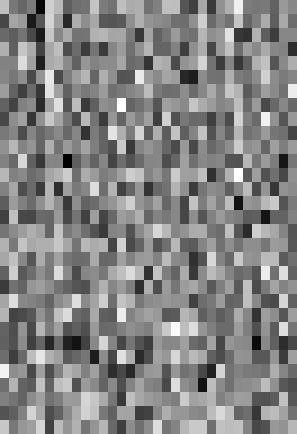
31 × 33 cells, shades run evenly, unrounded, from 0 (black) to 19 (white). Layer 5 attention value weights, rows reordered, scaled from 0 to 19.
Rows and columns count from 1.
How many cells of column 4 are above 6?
23
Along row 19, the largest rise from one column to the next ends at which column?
24
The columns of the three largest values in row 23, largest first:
14, 8, 7
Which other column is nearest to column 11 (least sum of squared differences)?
25
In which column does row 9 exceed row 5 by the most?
27
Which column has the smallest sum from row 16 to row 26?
29
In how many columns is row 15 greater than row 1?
16
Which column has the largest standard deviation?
5
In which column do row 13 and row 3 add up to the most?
26
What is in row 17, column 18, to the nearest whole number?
16
